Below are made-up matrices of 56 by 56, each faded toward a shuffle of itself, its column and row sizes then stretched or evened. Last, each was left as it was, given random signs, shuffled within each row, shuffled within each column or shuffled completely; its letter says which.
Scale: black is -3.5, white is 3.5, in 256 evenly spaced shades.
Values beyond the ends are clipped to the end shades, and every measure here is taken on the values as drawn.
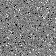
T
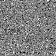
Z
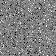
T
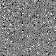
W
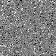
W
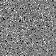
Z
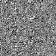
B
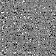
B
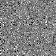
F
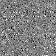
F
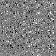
B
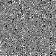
B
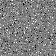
T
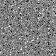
W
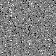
W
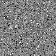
W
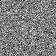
T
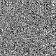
B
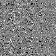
B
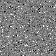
Z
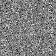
W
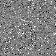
F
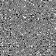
F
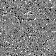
Z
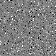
W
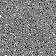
T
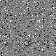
F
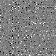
B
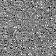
B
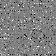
B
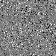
Z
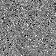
Z
